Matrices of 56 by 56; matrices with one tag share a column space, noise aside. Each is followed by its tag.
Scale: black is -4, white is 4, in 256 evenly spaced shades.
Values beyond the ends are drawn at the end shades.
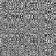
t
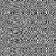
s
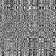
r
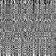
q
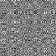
s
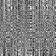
r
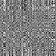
r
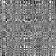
q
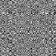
s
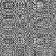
t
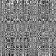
q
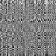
q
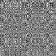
t
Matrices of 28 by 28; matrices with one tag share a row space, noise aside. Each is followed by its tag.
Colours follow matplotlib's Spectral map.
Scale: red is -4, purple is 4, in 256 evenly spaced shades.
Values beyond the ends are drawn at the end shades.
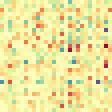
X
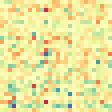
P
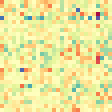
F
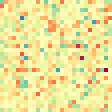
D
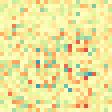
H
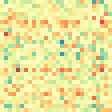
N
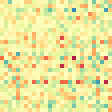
N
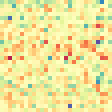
P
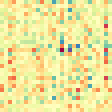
X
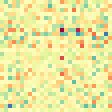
N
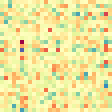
D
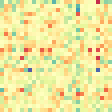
F
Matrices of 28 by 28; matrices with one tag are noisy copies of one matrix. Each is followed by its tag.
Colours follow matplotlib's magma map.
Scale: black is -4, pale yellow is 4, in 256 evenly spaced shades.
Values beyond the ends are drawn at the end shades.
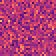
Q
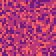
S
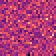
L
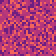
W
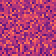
Q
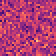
S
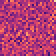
W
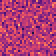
S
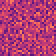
W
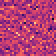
L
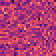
L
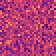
Q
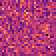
S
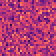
S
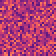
W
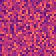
W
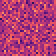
Q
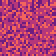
S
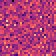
L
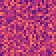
W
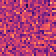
S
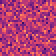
S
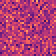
Q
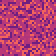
L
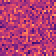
L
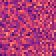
L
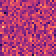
W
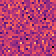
Q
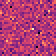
Q
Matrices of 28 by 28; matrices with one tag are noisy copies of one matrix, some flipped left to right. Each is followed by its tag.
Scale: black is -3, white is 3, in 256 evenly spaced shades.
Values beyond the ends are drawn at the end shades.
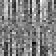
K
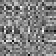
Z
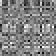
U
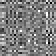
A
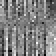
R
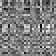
U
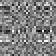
Z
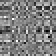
Z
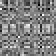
U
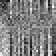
R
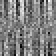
K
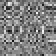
Z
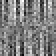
K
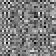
A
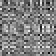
U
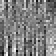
R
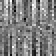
K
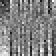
R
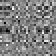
Z
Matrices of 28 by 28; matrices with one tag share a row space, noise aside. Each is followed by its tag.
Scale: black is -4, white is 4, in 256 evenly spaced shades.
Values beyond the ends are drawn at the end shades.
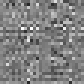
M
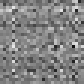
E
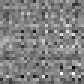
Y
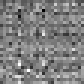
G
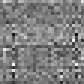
E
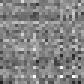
Y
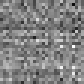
Y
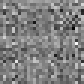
E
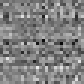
Y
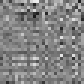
Y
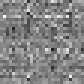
M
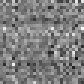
E
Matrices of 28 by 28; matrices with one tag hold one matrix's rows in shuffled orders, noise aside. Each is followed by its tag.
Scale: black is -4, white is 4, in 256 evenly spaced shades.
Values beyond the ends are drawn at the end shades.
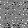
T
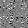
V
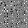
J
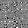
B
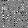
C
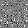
J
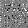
T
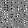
J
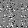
V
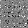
T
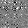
B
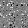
V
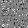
C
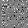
C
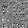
C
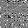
T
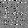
B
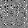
J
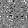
V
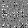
C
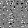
V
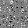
V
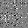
B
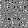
T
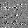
B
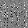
J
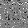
T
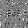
T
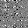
B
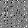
J
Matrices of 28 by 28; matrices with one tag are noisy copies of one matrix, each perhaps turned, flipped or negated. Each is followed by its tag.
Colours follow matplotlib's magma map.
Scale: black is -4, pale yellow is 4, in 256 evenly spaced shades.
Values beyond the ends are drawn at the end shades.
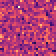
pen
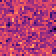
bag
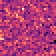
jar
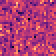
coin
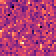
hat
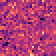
hat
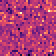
bag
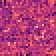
coin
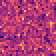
pen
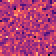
pen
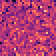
jar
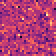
pen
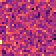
jar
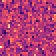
pen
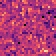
hat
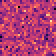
pen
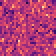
hat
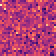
coin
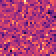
hat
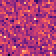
pen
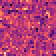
coin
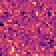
hat
